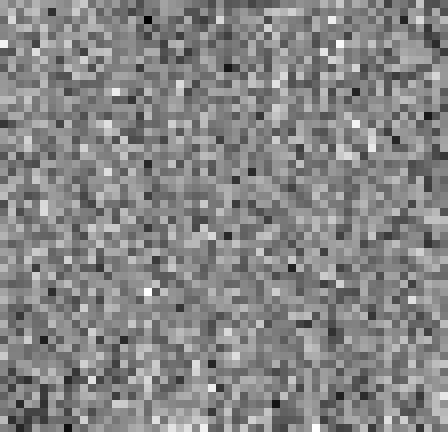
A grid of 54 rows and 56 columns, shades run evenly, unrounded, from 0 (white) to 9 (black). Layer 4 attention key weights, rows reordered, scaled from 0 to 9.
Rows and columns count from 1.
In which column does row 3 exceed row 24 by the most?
19
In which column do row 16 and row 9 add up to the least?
45
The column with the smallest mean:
14
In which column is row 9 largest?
29
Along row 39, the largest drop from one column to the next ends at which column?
11
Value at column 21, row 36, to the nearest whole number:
6
